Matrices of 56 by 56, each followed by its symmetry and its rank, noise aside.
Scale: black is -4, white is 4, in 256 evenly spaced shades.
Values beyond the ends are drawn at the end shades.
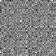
symmetric, rank six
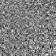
no symmetry, rank six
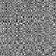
no symmetry, rank five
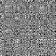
no symmetry, rank six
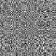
no symmetry, rank five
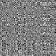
antisymmetric, rank six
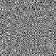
antisymmetric, rank six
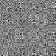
symmetric, rank six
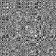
symmetric, rank five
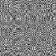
no symmetry, rank six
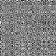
antisymmetric, rank six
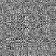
no symmetry, rank six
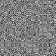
symmetric, rank five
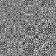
symmetric, rank six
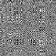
no symmetry, rank seven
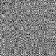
no symmetry, rank five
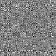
no symmetry, rank seven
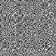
symmetric, rank six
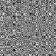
antisymmetric, rank six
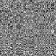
no symmetry, rank seven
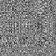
no symmetry, rank seven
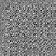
symmetric, rank five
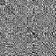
symmetric, rank six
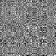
no symmetry, rank seven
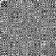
symmetric, rank six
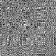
symmetric, rank six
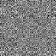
no symmetry, rank seven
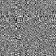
antisymmetric, rank six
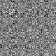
symmetric, rank five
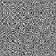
symmetric, rank five
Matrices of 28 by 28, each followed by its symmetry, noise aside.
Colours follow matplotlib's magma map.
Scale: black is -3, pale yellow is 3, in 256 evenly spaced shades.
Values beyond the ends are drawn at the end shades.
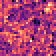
no symmetry.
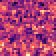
mirrored left to right.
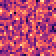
mirrored top to bottom.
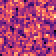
no symmetry.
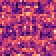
mirrored left to right.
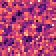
symmetric.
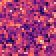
symmetric.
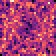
same after a half turn.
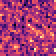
no symmetry.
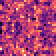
mirrored top to bottom.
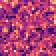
no symmetry.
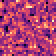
antisymmetric.
